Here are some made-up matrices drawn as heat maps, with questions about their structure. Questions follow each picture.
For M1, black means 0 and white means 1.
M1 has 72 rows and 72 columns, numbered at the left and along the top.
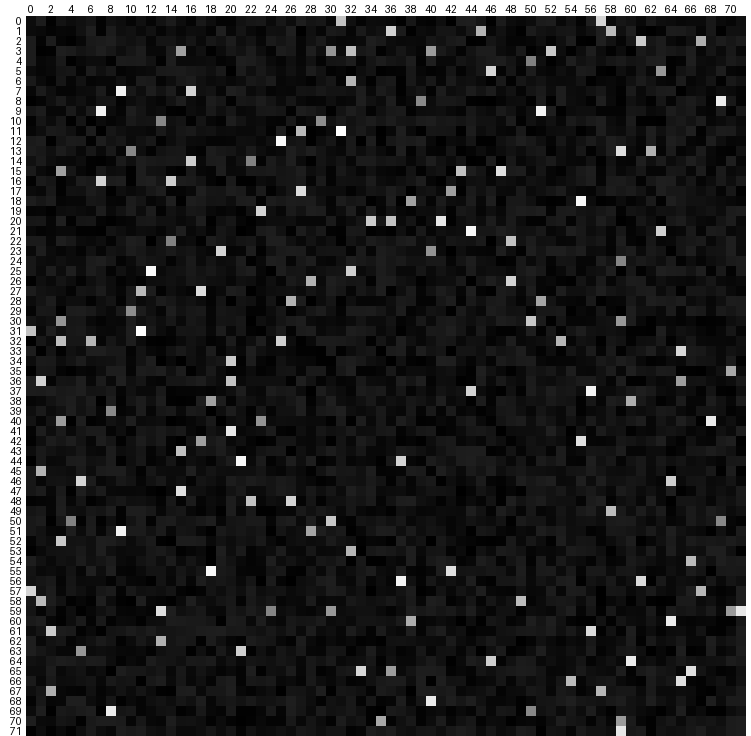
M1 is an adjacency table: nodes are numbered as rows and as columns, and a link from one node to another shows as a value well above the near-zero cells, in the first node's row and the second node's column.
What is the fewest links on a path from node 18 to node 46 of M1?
4
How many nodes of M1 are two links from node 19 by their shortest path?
1
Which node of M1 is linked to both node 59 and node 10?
node 13
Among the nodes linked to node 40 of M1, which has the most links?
node 3
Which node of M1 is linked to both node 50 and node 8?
node 69
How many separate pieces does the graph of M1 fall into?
4
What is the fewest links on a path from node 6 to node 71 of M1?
5
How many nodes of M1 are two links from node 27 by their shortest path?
2
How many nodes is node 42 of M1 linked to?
2
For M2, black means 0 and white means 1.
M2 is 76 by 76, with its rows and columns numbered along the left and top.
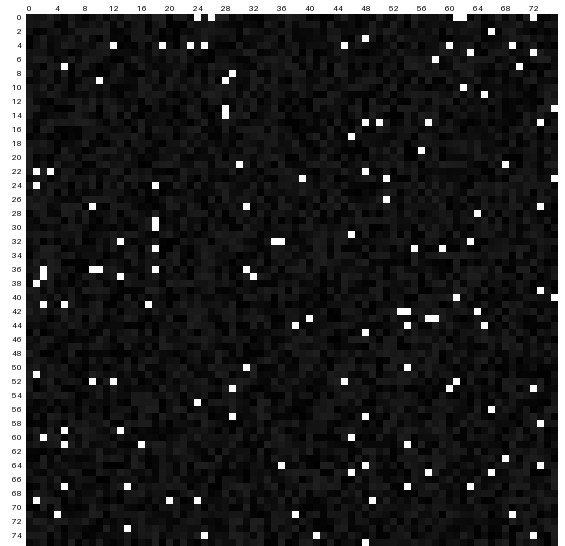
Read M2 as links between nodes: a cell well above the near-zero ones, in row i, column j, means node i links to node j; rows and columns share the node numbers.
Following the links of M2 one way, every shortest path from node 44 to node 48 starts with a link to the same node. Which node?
node 65
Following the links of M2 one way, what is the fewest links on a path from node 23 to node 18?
7
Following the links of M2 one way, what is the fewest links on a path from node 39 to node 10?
6
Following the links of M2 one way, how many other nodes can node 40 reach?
9
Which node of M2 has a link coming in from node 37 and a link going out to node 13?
node 32
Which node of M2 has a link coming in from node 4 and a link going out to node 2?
node 60
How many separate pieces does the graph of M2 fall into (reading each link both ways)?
3
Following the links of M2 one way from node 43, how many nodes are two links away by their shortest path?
5
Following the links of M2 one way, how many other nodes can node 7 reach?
5
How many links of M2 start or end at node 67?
4
